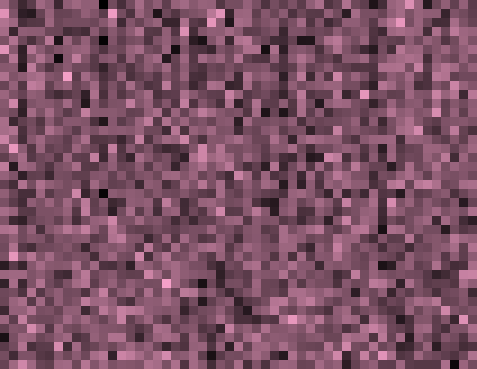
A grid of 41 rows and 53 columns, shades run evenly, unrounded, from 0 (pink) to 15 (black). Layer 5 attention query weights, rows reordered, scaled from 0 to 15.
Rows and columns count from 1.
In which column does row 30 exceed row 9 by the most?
1
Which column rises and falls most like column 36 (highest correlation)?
10
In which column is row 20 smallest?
27
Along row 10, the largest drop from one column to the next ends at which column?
43
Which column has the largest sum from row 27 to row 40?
45
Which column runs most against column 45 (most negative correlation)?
42
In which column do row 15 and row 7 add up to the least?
47
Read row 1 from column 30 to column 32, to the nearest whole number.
10 8 9
